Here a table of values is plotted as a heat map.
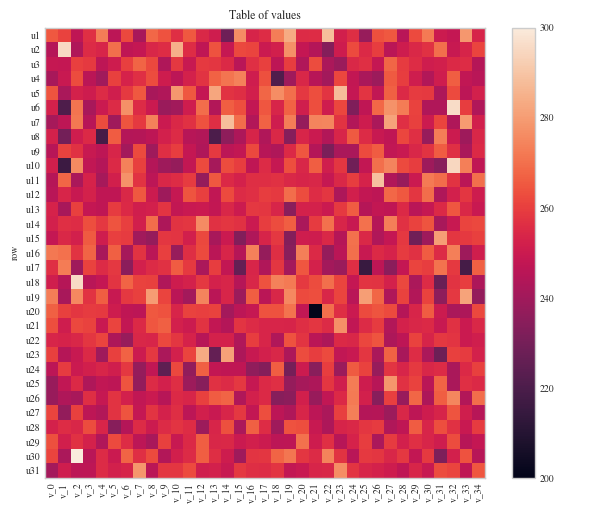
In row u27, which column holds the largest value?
v_24
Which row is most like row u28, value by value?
u22
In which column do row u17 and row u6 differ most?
v_1
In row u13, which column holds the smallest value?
v_19
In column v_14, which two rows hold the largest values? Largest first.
u7, u23
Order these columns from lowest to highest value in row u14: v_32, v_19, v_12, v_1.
v_32, v_1, v_19, v_12
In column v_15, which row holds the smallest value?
u17
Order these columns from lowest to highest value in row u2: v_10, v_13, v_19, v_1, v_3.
v_3, v_13, v_19, v_10, v_1
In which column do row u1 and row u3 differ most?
v_22
